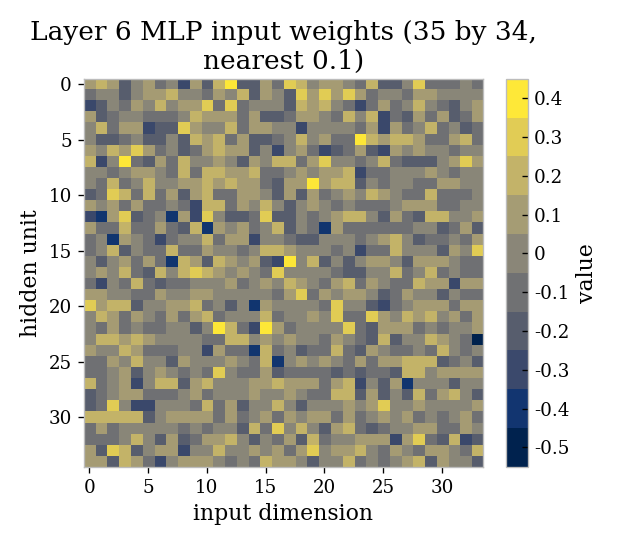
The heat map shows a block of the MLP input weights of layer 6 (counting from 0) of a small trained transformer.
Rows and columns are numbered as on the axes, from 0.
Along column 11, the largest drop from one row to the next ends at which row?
23
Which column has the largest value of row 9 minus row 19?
19
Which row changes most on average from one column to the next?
12
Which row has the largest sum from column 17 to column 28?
5
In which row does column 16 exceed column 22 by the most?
17
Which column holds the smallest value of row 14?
2
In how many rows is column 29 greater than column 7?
13
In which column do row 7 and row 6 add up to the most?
3
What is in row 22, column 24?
-0.2
